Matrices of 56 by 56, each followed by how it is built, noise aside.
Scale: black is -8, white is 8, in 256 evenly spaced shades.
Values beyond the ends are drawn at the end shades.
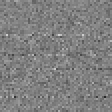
uneven rows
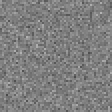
noise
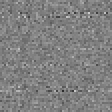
uneven rows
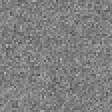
noise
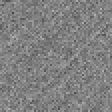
Hankel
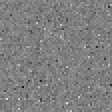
sparse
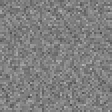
repeating columns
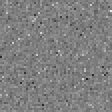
sparse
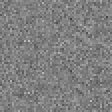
repeating rows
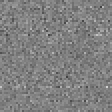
uneven rows
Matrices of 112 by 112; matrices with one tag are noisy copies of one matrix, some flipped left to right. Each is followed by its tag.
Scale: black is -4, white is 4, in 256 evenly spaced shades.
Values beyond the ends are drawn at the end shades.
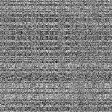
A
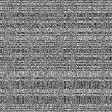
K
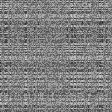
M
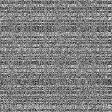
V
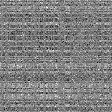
A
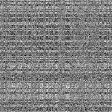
A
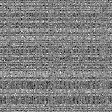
K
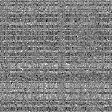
A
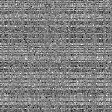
M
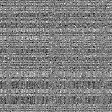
K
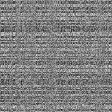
V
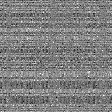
K
